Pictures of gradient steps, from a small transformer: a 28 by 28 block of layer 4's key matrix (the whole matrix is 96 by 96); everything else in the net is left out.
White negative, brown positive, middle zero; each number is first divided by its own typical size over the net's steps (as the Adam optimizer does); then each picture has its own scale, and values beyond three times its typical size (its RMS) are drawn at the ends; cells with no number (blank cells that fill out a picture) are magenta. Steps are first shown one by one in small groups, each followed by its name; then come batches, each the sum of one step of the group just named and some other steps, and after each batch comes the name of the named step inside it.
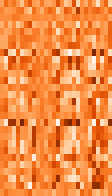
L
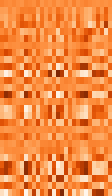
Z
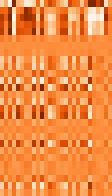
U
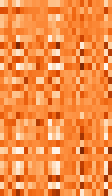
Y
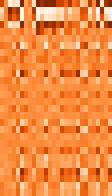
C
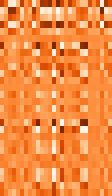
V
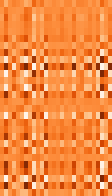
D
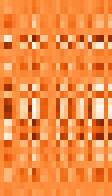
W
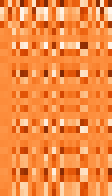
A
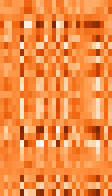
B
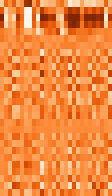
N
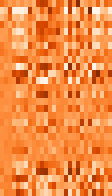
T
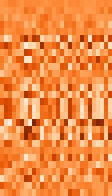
W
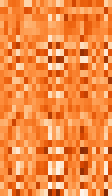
Y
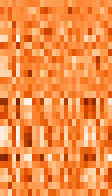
Y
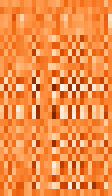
Y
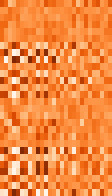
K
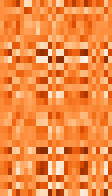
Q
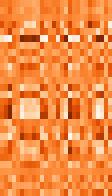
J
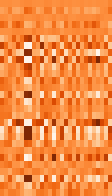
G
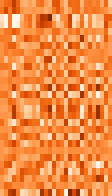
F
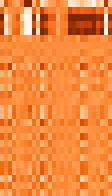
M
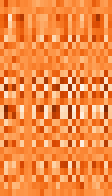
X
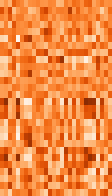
Q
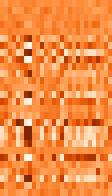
G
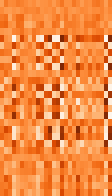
X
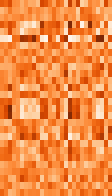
J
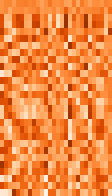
K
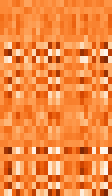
Q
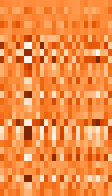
G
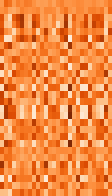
X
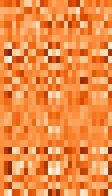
Q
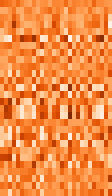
J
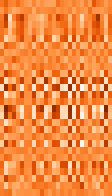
X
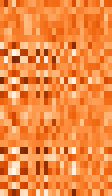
K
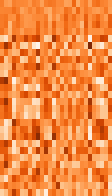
K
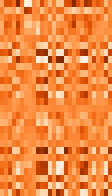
Q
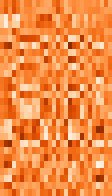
F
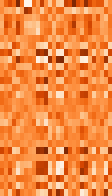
Q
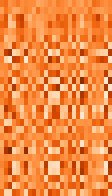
X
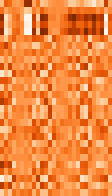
M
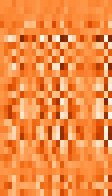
J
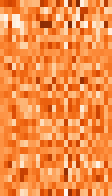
F
